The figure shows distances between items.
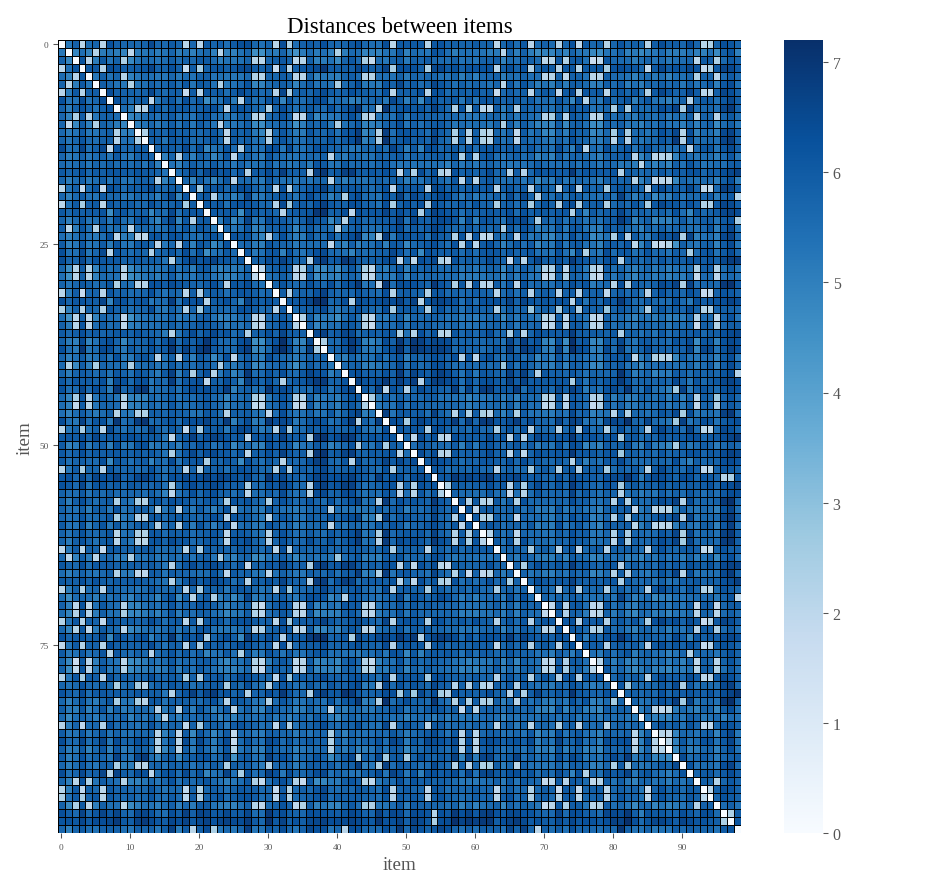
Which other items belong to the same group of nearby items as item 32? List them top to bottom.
21, 42, 52, 74
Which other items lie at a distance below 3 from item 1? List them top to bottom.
5, 10, 23, 40, 64
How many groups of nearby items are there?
13
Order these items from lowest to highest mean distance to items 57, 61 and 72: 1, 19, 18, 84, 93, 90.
90, 93, 18, 1, 84, 19
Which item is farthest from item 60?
97
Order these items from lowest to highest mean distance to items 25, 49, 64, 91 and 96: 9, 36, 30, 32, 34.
36, 34, 9, 32, 30
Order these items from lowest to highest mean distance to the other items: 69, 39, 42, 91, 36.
39, 69, 36, 91, 42
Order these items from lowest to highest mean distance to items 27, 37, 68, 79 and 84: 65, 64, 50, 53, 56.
53, 56, 65, 64, 50
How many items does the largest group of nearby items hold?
17
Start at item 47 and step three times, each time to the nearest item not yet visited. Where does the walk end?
89
